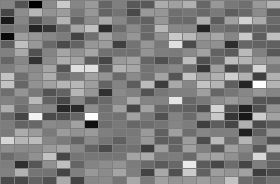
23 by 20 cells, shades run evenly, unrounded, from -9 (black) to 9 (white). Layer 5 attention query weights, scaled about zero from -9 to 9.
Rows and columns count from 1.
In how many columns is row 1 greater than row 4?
13
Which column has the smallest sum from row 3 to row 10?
1
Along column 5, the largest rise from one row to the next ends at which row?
21
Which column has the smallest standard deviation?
9
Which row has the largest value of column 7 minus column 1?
15
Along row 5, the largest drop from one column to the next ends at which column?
19
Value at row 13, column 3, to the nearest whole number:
4
